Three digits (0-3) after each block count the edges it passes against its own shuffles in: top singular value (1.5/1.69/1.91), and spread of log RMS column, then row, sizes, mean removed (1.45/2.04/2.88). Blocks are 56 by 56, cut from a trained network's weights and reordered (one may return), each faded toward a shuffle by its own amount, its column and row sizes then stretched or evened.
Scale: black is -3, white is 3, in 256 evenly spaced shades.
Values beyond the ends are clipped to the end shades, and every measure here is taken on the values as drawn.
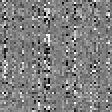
1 3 1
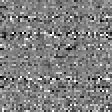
0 1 3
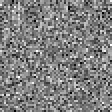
1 0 0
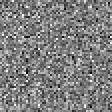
2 1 0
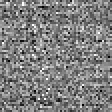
0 2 0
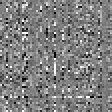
0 3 1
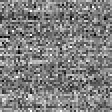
1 1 0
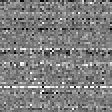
3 1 3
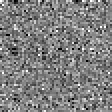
1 0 1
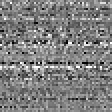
2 0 3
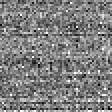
2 1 1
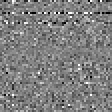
2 0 2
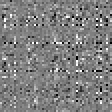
3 3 2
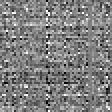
2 3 0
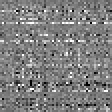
1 2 3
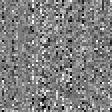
0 3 1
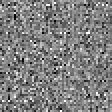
0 2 1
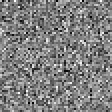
0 0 1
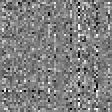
1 3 1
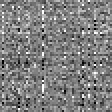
1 3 0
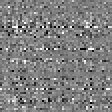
0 1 3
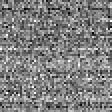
1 0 1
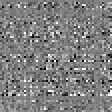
0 2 3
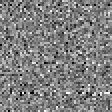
1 0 1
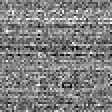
3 1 2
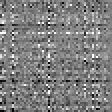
3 3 1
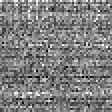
3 1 1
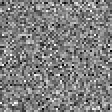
0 0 1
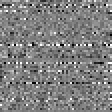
1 0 3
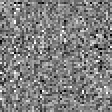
0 2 1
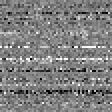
3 0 3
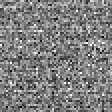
0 1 0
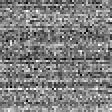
3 1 1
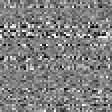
3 0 3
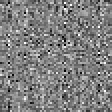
2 2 1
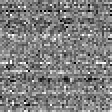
2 1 2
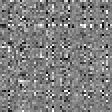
3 3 2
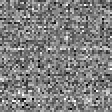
0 1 1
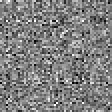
3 1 1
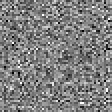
3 1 0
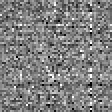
1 2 0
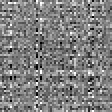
2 3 0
